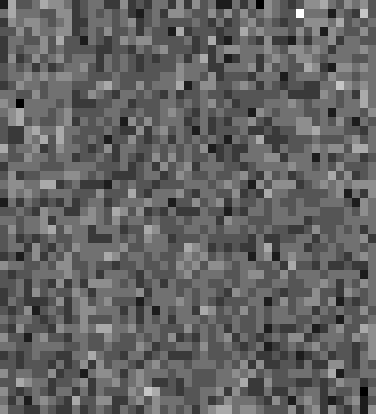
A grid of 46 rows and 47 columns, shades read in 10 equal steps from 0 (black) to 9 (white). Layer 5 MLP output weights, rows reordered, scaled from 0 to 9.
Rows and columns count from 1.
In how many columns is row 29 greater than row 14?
22
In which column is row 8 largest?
39
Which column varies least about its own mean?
47
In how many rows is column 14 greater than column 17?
22
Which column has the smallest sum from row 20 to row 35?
1
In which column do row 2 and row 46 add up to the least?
18
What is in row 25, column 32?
3
